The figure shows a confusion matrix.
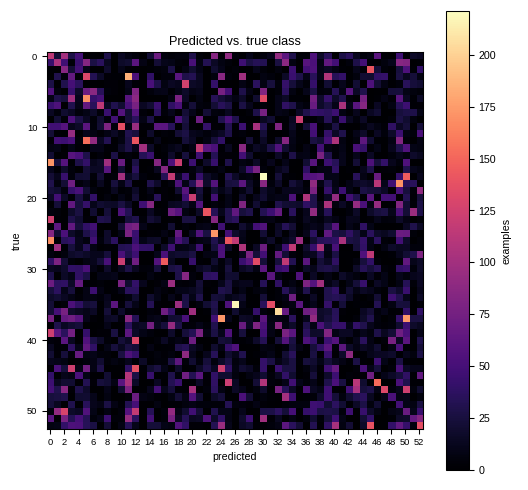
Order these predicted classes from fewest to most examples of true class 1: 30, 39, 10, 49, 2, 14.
14, 10, 30, 2, 39, 49
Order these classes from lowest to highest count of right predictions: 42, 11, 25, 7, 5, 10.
11, 25, 5, 42, 7, 10
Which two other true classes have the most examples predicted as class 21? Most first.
13, 18
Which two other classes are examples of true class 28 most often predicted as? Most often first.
45, 52
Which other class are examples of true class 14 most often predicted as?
38
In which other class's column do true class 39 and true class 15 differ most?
18
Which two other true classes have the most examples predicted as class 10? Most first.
29, 17
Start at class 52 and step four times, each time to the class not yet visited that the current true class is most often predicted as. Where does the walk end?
5
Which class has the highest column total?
12
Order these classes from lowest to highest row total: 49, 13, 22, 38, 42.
49, 42, 13, 38, 22
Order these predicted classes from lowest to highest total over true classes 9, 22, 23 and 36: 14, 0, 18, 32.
14, 18, 0, 32
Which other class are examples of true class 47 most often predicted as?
50
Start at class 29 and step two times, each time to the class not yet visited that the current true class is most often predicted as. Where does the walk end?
8
